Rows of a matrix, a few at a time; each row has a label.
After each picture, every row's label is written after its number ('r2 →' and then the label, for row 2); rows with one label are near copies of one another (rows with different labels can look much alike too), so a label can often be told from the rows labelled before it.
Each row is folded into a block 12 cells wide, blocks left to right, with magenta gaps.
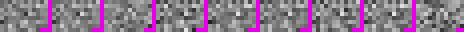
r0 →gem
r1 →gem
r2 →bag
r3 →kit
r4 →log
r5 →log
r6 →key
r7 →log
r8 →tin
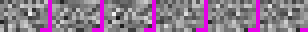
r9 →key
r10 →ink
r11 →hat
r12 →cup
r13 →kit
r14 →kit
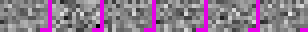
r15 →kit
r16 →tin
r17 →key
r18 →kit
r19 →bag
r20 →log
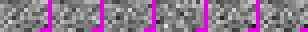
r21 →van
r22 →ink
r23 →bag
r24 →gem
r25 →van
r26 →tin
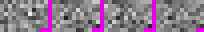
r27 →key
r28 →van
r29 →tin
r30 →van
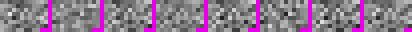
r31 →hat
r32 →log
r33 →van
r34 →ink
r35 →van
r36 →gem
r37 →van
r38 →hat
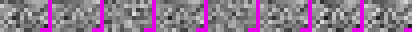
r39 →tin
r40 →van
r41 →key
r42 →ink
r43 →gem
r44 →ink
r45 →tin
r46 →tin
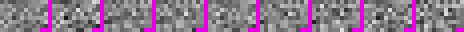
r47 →van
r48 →van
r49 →cup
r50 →cup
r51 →hat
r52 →gem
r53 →kit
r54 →bag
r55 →key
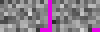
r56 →cup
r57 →kit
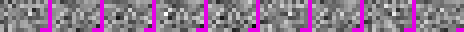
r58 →key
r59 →tin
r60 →bag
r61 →hat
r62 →tin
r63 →log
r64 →tin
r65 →key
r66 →ink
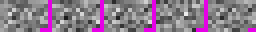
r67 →hat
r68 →bag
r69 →ink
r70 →cup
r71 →ink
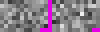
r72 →tin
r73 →log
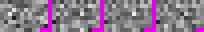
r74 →hat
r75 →kit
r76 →log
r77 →gem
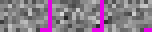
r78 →kit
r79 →hat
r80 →log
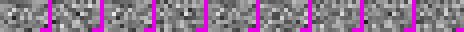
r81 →hat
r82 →gem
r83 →hat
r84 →key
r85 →hat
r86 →bag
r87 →log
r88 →gem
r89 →cup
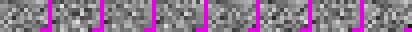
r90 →ink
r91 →kit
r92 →gem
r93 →gem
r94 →tin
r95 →ink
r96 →kit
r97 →tin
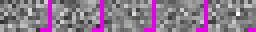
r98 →cup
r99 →tin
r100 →key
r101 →bag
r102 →log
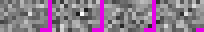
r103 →log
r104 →key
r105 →tin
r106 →gem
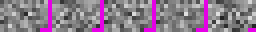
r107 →gem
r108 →tin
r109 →gem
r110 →log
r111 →tin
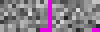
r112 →cup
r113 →van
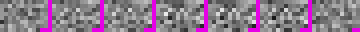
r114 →kit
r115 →ink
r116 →ink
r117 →hat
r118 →hat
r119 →ink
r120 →cup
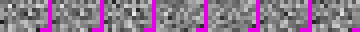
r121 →kit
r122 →kit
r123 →key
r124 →hat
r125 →van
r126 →gem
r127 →cup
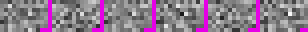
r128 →kit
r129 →tin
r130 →log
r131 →gem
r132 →ink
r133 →key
